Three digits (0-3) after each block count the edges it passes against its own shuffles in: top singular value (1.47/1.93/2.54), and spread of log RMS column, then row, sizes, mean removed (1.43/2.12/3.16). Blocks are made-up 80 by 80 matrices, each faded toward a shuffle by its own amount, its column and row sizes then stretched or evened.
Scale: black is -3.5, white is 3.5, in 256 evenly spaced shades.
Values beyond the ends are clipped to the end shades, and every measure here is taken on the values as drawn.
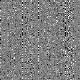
2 3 0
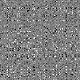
2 2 2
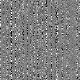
1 3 0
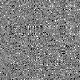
2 1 1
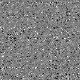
0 1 2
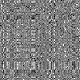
3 2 0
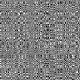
3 2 2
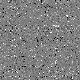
1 1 1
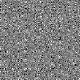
2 2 1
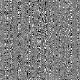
1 3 0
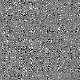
0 2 2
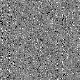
0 2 0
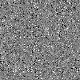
0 1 1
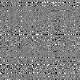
2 2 3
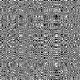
3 2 2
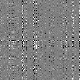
3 3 2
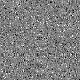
2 0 0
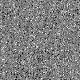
1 0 0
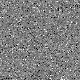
0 0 1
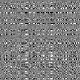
3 2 3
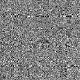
2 1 2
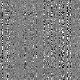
2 3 1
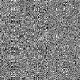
2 2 0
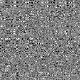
2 0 2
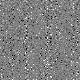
1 2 0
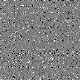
1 1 2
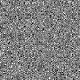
2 1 0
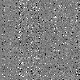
0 2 1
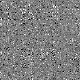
0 2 2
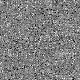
1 0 0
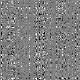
1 3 2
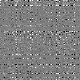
2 2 3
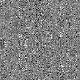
1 2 0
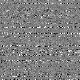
1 1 3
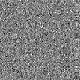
2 0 0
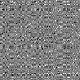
3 0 2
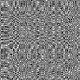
3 2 0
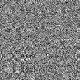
2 0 1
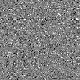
2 0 1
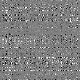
2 2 3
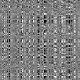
3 3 2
